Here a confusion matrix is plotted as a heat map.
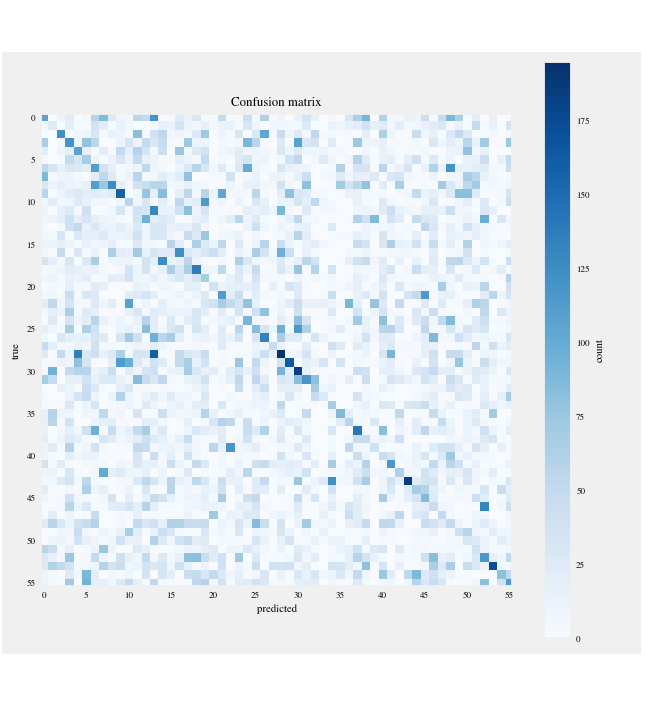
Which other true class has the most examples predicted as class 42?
8
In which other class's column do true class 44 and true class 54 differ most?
40
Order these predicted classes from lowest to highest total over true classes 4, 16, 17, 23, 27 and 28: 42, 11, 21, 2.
42, 21, 2, 11
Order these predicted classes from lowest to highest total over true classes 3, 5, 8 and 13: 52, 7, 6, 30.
7, 52, 30, 6
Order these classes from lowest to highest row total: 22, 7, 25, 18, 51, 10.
51, 10, 7, 18, 22, 25
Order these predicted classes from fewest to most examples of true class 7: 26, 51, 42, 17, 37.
26, 37, 42, 51, 17
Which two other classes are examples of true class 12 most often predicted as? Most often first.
52, 39
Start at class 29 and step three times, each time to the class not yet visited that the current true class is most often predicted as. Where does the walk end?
45
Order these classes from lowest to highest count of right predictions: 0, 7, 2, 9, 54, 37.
7, 54, 0, 2, 37, 9
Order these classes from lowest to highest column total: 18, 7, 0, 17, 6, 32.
32, 7, 0, 18, 17, 6
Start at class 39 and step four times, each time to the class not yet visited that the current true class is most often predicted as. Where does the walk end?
55
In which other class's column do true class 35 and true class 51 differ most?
53
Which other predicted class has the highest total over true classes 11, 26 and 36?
13
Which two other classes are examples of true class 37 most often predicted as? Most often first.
6, 40
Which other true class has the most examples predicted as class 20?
47
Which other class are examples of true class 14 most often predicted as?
19
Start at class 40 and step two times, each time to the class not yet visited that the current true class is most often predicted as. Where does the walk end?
25
